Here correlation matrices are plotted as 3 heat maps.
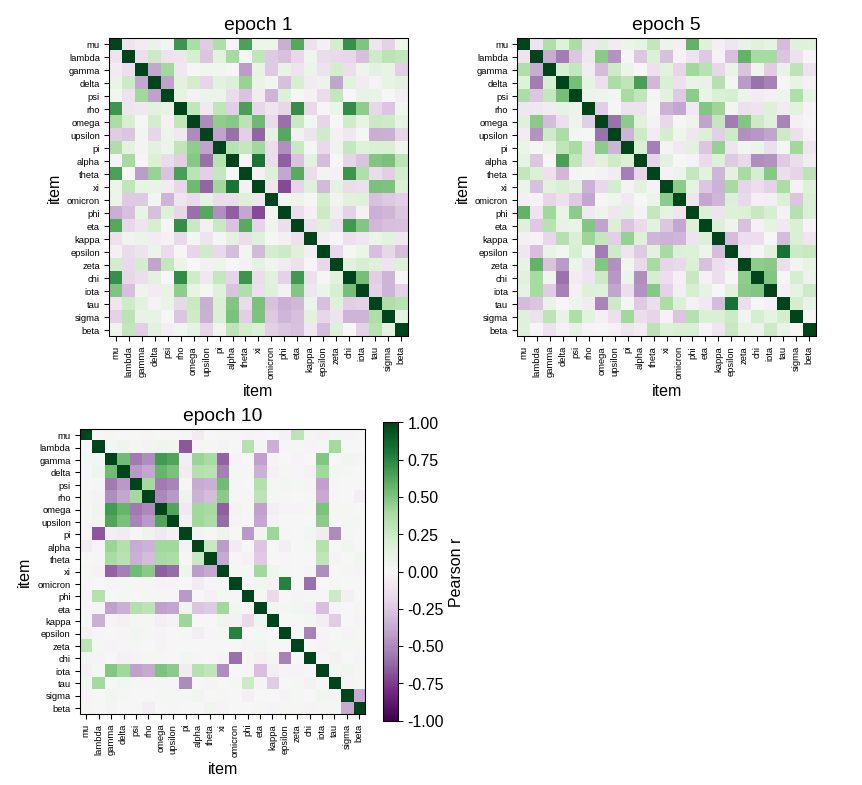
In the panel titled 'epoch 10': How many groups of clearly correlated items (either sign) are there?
5
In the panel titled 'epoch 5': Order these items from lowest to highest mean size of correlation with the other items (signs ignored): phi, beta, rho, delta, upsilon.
beta, rho, phi, upsilon, delta
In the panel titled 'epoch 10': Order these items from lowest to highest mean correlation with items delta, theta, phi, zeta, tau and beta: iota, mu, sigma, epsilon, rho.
rho, sigma, epsilon, mu, iota
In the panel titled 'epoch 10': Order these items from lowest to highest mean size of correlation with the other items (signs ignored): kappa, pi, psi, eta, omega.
kappa, pi, eta, psi, omega
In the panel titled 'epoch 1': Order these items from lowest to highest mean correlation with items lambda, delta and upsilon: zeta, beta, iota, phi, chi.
zeta, iota, chi, phi, beta
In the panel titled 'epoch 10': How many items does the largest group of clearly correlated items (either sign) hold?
11
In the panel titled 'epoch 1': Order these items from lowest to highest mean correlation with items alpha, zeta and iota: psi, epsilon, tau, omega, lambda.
epsilon, lambda, psi, tau, omega
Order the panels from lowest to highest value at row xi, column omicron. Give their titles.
epoch 1, epoch 10, epoch 5
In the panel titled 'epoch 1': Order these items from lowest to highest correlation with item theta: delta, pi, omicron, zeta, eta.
zeta, omicron, pi, delta, eta
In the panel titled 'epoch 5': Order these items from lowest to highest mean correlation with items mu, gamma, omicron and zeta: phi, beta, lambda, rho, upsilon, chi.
rho, upsilon, lambda, beta, chi, phi
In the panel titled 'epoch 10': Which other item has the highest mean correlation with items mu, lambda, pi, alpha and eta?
zeta
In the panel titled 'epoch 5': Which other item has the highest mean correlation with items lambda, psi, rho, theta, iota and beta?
zeta
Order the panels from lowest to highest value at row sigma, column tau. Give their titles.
epoch 10, epoch 5, epoch 1
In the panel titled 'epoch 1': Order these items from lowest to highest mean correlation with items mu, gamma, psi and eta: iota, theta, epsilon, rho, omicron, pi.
omicron, epsilon, theta, pi, iota, rho
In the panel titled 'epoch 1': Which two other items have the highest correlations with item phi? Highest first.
upsilon, epsilon
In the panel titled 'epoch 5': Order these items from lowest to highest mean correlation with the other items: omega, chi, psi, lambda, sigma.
lambda, omega, chi, sigma, psi
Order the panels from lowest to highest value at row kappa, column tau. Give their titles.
epoch 5, epoch 10, epoch 1
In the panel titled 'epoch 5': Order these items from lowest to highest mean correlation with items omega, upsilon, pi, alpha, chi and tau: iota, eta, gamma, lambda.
eta, iota, lambda, gamma
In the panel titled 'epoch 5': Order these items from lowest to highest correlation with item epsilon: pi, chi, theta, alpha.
alpha, pi, chi, theta
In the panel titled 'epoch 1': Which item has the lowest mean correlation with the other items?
phi
